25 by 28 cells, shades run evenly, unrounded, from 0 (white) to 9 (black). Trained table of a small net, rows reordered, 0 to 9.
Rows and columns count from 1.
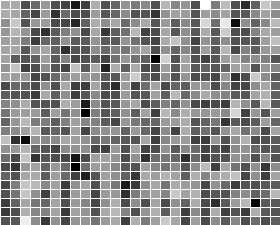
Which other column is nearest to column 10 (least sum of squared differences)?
27
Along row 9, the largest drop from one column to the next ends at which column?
26
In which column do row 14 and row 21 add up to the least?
3
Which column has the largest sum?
9
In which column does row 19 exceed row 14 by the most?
8
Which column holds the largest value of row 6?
7
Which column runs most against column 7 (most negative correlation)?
12
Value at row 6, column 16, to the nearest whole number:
6
